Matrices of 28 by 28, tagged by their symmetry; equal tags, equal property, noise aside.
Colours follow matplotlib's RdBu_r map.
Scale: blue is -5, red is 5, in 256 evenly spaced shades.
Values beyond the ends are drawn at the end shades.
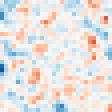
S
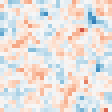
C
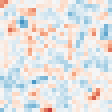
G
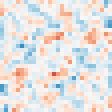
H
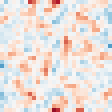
H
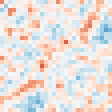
G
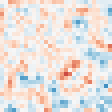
G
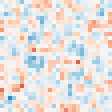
H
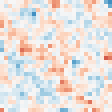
C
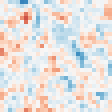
S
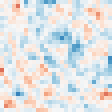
C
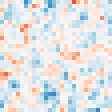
S
